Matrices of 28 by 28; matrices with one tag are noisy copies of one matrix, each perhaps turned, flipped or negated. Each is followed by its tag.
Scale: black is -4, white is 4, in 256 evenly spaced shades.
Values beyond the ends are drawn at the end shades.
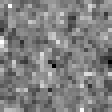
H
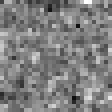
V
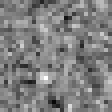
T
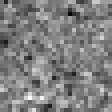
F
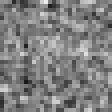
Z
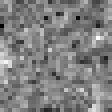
V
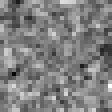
V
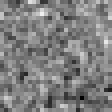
F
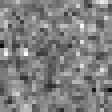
Z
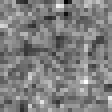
Z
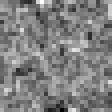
H
